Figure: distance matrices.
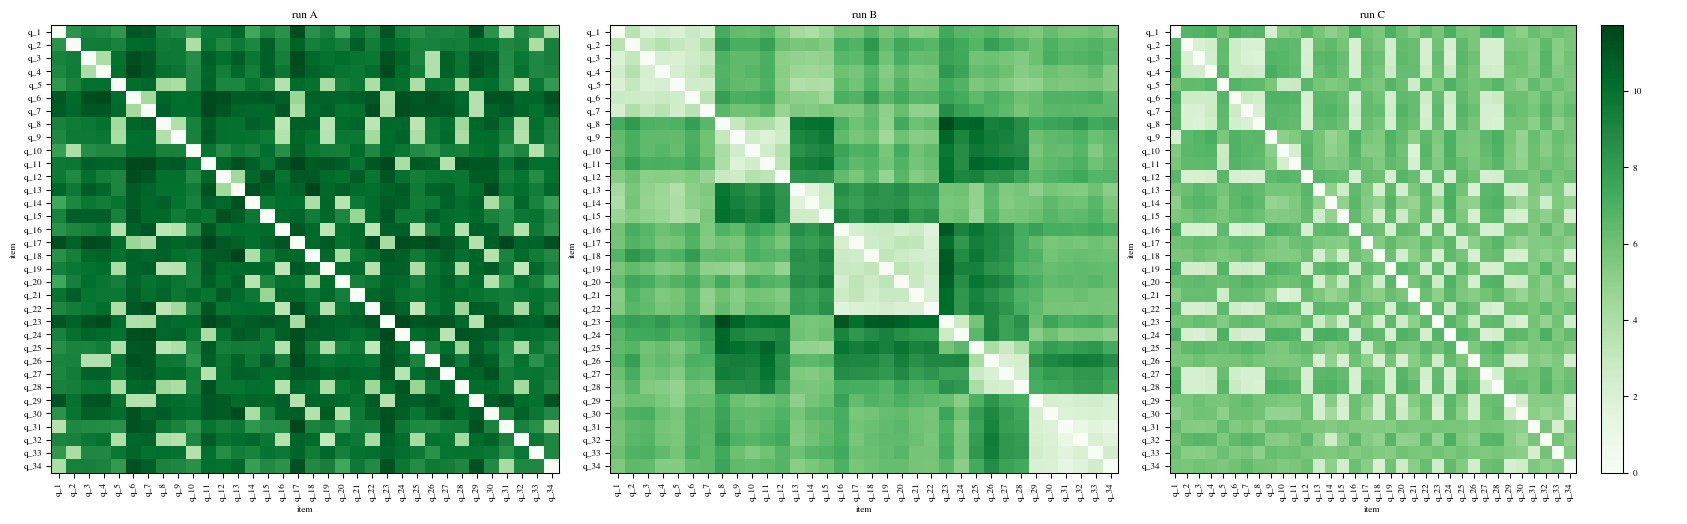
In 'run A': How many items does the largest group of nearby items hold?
9
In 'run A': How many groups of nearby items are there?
9
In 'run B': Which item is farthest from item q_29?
q_26
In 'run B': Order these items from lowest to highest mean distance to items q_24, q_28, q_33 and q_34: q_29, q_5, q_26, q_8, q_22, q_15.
q_29, q_5, q_15, q_22, q_26, q_8
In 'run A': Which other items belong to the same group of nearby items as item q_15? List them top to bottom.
q_21
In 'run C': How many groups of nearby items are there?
7
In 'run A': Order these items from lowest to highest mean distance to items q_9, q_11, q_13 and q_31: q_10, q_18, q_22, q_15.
q_22, q_10, q_15, q_18
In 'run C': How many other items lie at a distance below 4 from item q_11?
3
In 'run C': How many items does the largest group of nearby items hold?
13
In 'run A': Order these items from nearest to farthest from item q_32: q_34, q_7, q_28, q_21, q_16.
q_16, q_28, q_34, q_21, q_7
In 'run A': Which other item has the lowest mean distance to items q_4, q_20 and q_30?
q_14
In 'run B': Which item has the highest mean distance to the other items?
q_23
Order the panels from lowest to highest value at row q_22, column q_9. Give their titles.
run A, run B, run C
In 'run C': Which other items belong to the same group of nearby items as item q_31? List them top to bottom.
q_33
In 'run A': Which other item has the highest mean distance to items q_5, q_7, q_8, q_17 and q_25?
q_11
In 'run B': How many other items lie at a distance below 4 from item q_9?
4
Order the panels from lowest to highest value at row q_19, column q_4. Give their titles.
run C, run B, run A
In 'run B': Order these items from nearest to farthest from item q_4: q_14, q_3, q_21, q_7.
q_3, q_7, q_14, q_21
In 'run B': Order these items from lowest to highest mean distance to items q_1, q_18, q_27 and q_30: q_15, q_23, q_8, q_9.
q_15, q_9, q_8, q_23
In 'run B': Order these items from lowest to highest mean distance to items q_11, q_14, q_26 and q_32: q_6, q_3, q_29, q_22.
q_29, q_3, q_6, q_22
